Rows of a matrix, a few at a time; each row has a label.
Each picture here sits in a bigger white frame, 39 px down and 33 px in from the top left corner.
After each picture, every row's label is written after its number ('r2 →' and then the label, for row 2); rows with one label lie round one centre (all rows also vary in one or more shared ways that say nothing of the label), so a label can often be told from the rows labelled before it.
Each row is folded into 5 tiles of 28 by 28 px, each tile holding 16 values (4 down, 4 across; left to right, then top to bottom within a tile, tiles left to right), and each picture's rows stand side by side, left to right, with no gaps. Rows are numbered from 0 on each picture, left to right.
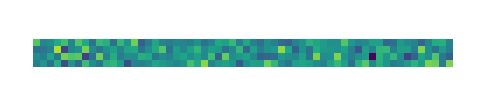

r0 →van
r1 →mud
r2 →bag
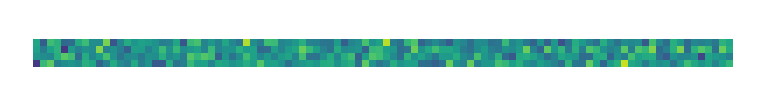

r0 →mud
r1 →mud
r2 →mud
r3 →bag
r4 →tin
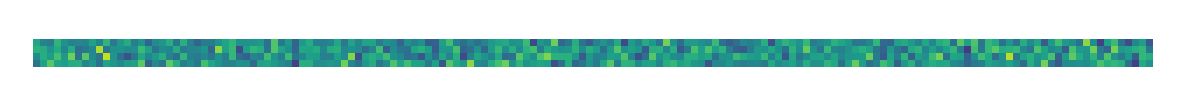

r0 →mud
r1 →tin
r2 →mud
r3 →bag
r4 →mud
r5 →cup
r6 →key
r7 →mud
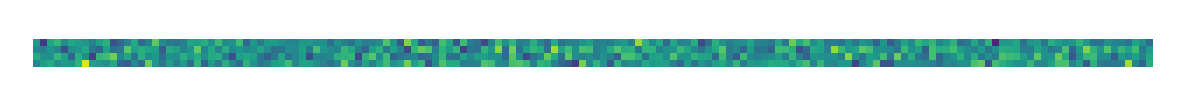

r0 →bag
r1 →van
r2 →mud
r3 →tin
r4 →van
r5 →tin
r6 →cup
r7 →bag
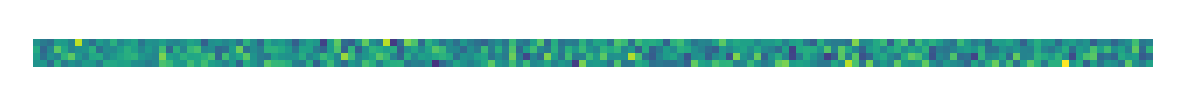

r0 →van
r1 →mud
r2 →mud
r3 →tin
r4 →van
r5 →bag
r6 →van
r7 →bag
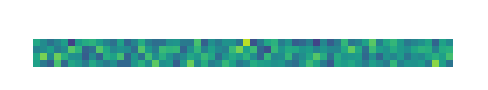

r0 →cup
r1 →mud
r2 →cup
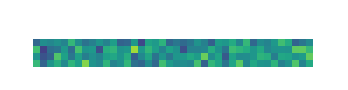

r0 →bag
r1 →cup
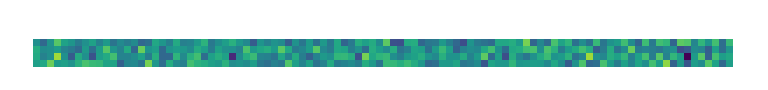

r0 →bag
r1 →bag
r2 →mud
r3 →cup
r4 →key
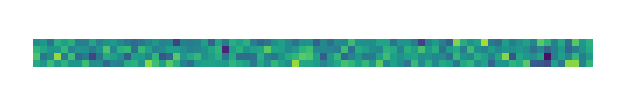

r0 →bag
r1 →cup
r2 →bag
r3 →key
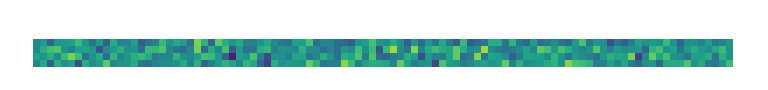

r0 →van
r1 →van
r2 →tin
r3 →bag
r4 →mud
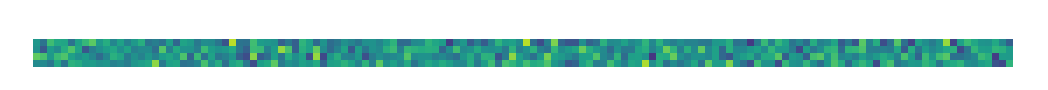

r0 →cup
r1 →tin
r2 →bag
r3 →mud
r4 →bag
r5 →van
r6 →mud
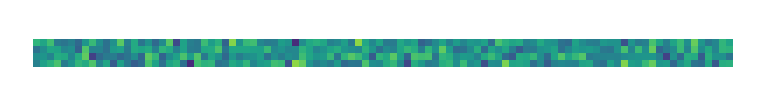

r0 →tin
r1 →cup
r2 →van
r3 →van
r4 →tin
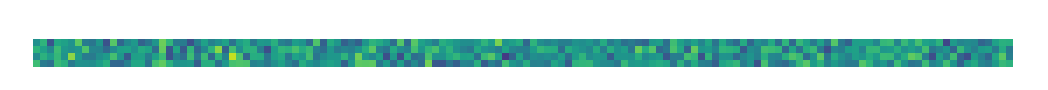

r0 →van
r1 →key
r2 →tin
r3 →van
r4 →tin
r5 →key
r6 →van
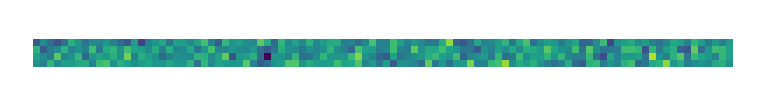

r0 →bag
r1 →key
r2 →tin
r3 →bag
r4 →key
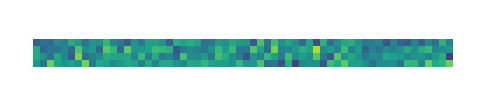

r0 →bag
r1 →tin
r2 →bag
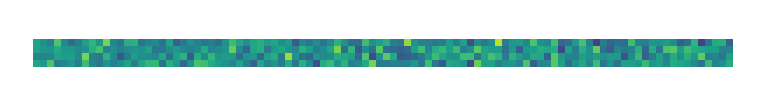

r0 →mud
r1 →tin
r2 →mud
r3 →van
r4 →bag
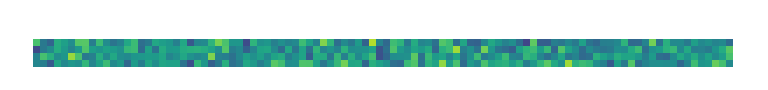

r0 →van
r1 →van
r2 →tin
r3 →bag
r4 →cup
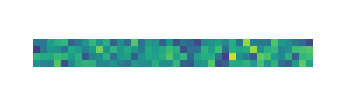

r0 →cup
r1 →cup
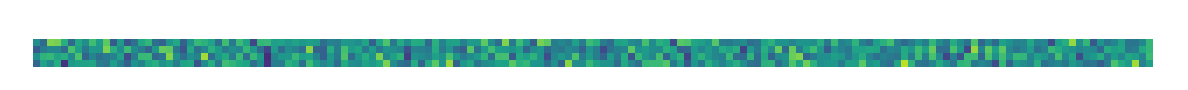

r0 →cup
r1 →key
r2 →key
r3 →key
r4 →key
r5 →key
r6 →tin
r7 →cup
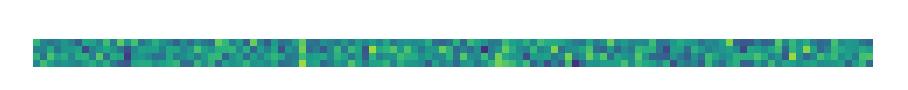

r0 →key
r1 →van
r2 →cup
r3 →tin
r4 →tin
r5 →cup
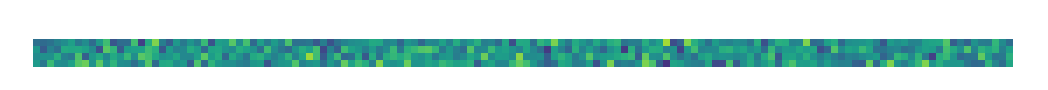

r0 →bag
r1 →cup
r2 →bag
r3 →key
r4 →mud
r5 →mud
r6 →bag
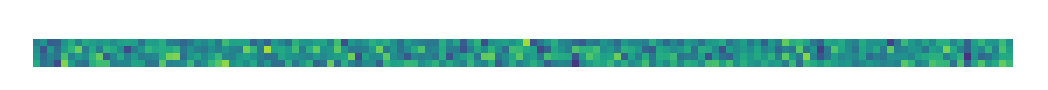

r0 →key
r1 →bag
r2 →mud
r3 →mud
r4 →bag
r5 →mud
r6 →key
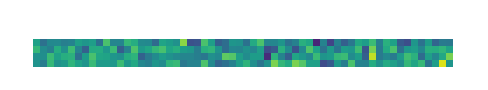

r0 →mud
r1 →key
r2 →cup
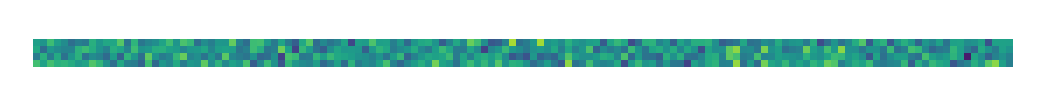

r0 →tin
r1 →tin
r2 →cup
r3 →tin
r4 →cup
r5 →bag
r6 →key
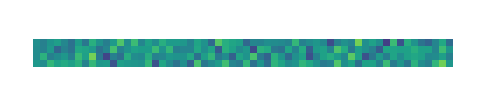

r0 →tin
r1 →van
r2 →van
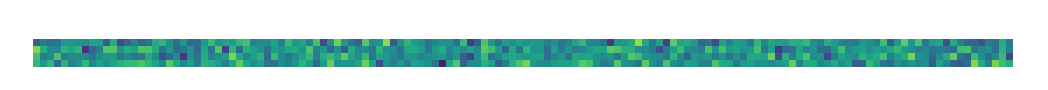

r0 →bag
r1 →key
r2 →mud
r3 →key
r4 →van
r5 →mud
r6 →van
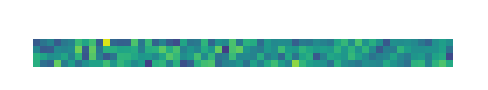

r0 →cup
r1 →cup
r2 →van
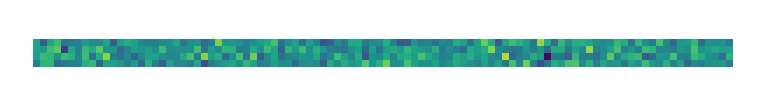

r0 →mud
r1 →van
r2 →bag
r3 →key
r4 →van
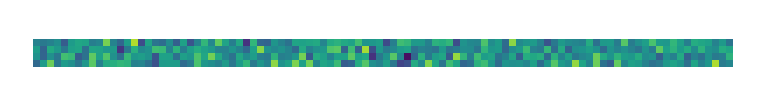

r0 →mud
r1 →van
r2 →van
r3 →cup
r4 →cup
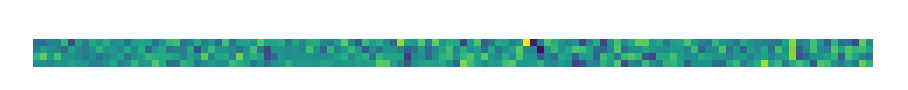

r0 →cup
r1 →key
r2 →key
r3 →mud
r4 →van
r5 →tin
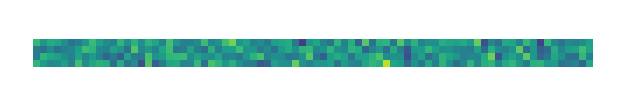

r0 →tin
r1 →cup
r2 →key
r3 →mud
